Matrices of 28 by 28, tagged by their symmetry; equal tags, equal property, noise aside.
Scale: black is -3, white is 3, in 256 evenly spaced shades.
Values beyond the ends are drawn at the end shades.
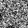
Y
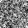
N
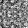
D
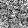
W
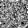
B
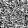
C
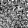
Y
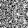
D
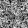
C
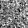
C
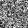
B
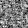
W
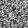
Y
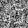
N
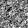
N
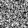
C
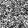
B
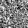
C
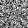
C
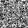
B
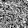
Y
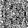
D
